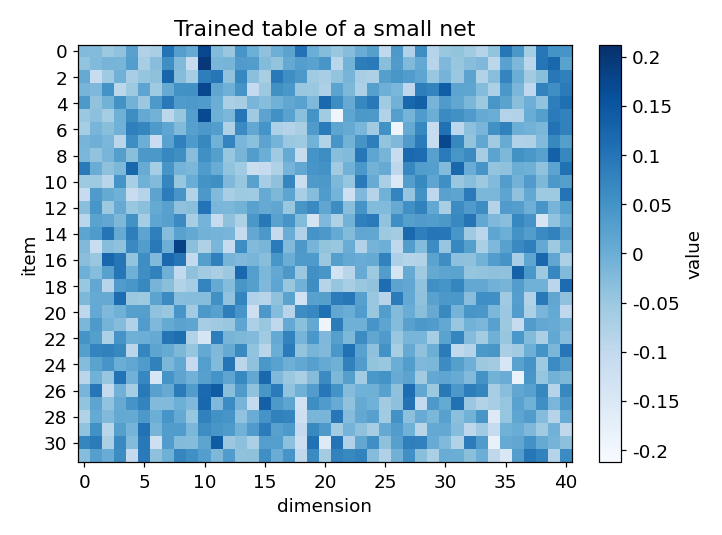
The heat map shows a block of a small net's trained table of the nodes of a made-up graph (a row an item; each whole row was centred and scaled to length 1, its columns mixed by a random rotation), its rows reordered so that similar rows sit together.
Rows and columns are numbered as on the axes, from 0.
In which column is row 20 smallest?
14
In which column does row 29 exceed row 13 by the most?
19
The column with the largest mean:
10
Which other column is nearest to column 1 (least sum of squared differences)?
33
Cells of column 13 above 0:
15
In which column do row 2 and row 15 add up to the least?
1
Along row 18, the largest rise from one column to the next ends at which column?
40
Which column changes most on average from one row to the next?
20
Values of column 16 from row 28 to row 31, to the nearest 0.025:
0.075 0.025 0.025 0
